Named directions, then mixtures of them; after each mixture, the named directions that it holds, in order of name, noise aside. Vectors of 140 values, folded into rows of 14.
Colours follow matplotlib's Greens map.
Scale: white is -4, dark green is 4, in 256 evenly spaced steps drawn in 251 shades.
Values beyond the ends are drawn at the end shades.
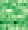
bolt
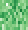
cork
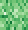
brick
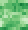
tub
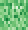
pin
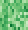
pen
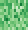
pin.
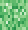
cork, pin.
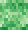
tub.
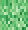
brick, pin.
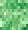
brick, tub.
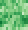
bolt, tub.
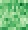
pin, tub.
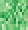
cork.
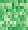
bolt, pin.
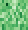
cork.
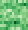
bolt, brick, tub.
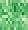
brick, cork, tub.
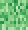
bolt, cork, pin.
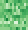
bolt, cork, pin.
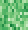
pen.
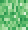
pin, tub.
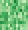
bolt, cork, pen.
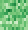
bolt, brick, cork.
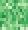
cork, tub.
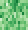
cork, tub.
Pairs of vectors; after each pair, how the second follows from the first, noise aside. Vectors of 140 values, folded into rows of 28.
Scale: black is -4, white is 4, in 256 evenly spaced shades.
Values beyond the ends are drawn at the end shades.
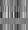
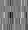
reversed, partly zeroed.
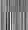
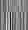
negated.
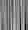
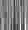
negated.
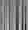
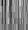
reversed.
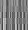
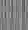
reversed, negated, shrunk.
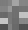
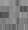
reversed, negated, shrunk.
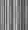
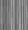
reversed, shrunk.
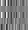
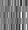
reversed.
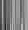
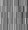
reversed, partly zeroed.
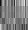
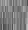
reversed, negated, shrunk.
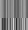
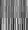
negated.
